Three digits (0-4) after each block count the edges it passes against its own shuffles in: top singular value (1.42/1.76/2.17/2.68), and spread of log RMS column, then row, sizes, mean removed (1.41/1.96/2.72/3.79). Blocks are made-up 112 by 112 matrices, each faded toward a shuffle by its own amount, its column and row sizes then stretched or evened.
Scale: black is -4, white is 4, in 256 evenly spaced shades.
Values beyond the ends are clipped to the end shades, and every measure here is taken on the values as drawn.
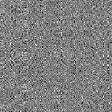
4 3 0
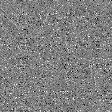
1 0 2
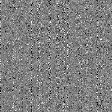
2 3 0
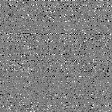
2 1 3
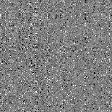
3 2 0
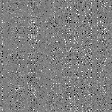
3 3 1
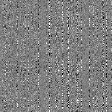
3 4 1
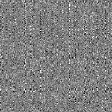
3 3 1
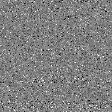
0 1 2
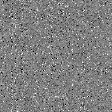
1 2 1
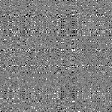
4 2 3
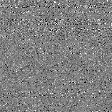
2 0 3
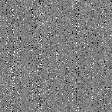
0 3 0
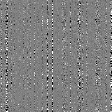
3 4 1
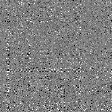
2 2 2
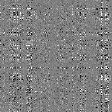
3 4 3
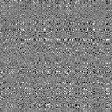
4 2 3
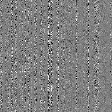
1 4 0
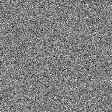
0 0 1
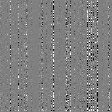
3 4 1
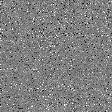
0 1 2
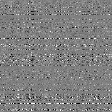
3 1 4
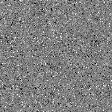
0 1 2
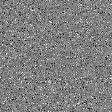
0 0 2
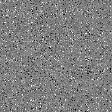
0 2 1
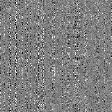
3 4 0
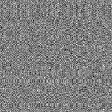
4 2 1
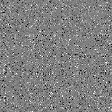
3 1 1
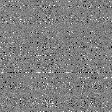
1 2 3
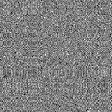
4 2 0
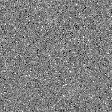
2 1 0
